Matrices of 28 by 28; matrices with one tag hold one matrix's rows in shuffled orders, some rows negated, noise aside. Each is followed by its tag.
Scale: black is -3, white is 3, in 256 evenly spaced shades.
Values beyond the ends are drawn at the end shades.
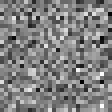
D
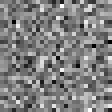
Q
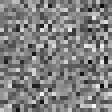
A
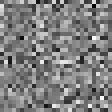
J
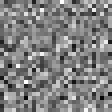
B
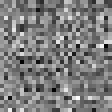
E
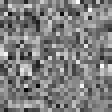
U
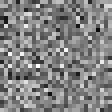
U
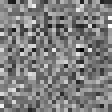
D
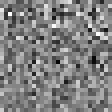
J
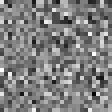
J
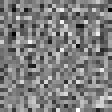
D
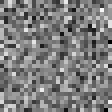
B
